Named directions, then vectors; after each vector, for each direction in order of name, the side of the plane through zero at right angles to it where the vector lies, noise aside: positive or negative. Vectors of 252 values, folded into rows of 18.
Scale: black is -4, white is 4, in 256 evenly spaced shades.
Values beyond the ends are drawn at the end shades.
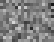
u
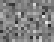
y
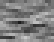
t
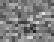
positive, positive, negative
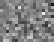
positive, positive, negative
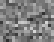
negative, negative, positive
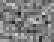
positive, negative, negative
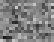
positive, negative, positive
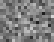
negative, negative, positive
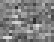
negative, positive, negative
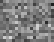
negative, positive, negative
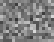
negative, negative, positive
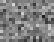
negative, negative, negative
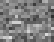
negative, positive, negative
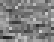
positive, negative, positive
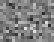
negative, negative, positive
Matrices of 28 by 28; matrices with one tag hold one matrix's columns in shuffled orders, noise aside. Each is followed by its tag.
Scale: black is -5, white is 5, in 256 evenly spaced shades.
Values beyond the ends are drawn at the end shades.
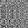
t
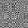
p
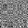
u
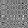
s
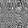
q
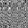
q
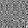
u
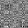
u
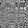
q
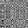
t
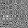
s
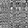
q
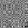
u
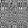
q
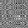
s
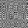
p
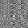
s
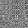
s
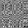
u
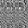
q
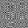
p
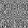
u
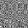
u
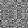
t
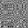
u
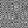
p
